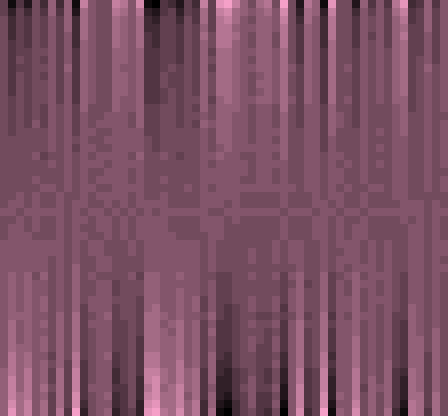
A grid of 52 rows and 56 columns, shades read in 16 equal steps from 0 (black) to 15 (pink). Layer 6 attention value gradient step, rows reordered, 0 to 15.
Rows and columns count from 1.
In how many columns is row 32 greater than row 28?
21
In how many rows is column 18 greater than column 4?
28
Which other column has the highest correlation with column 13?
5
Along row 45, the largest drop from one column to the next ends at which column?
42
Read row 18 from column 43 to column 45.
7 7 7
